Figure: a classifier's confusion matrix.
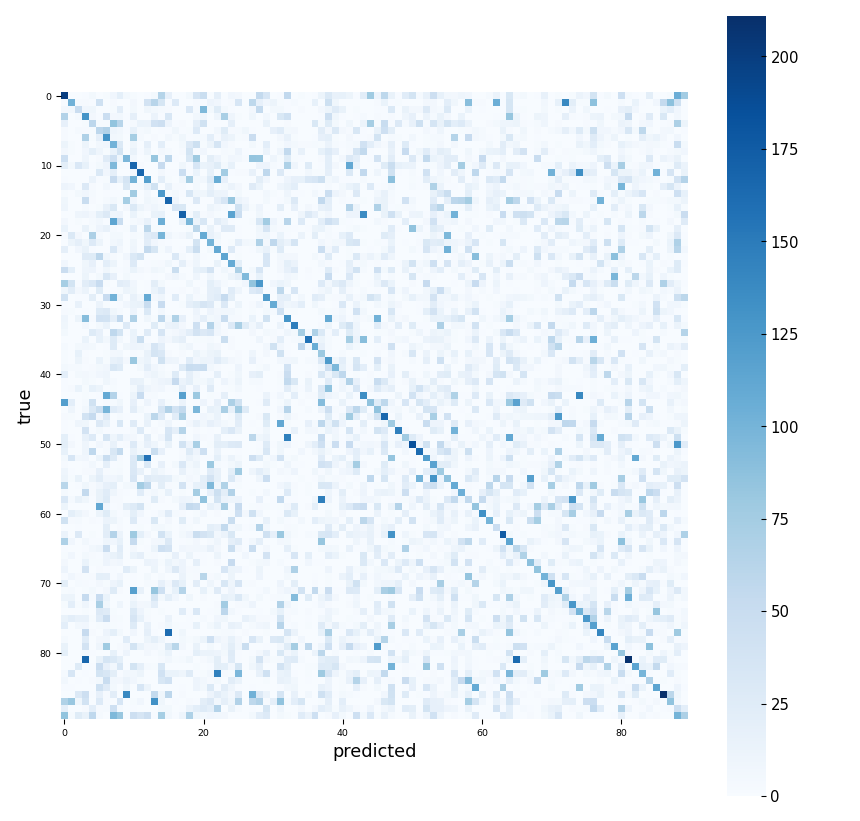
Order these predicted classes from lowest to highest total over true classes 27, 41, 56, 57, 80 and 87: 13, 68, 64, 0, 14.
68, 14, 64, 13, 0
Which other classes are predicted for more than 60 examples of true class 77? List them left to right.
15, 38, 57, 64, 88
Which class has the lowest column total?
26
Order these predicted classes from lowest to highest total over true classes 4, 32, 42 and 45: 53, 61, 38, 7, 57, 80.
61, 80, 57, 53, 7, 38
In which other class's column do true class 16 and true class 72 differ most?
81
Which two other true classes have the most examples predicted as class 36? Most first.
34, 71
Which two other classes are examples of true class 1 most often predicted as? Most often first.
72, 62
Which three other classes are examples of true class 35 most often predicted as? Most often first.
76, 43, 41
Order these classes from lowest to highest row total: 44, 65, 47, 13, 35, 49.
13, 65, 47, 35, 49, 44
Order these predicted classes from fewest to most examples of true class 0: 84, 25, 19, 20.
25, 84, 19, 20
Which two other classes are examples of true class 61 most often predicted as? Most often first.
68, 43
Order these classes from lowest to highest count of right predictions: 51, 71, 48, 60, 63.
71, 60, 48, 51, 63
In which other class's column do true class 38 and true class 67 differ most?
10
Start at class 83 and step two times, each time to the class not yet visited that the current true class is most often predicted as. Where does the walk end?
55
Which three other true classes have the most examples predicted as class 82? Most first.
52, 26, 85
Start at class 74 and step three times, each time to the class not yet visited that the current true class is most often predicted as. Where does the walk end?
5
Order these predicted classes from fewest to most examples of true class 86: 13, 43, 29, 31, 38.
43, 29, 38, 31, 13
